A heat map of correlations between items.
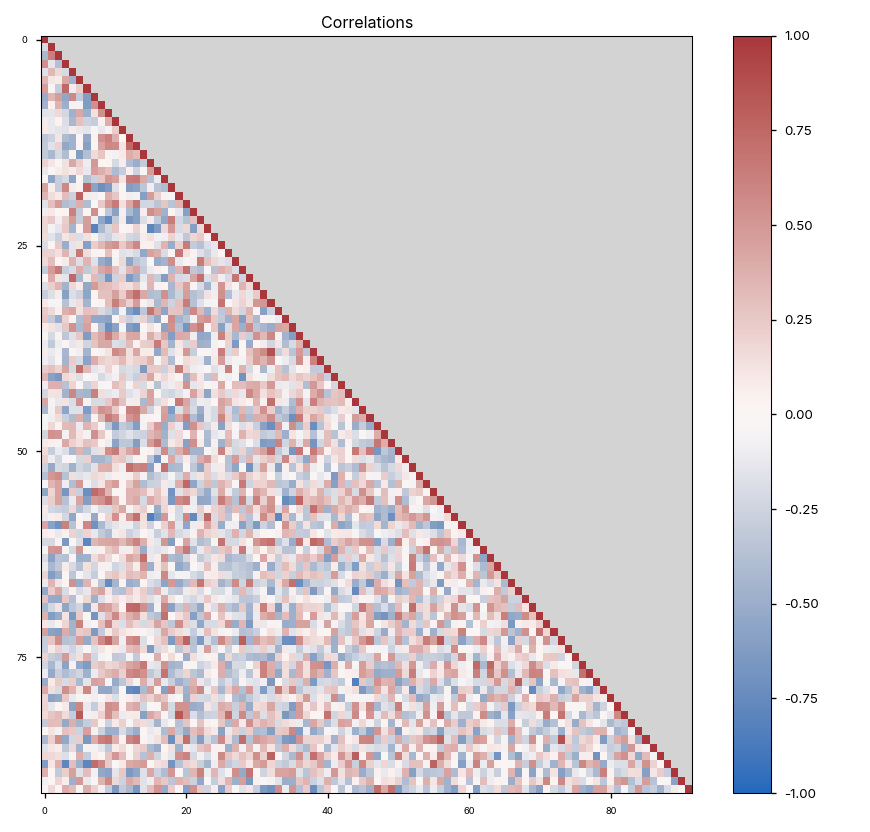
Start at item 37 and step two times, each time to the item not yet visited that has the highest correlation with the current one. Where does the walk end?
49
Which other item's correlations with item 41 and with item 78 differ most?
67
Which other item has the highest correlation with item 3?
6
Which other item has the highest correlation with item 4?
29
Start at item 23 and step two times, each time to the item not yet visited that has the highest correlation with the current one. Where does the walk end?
13
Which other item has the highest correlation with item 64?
52
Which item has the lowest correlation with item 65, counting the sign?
1
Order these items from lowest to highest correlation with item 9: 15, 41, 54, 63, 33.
33, 41, 15, 63, 54
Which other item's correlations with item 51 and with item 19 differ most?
82
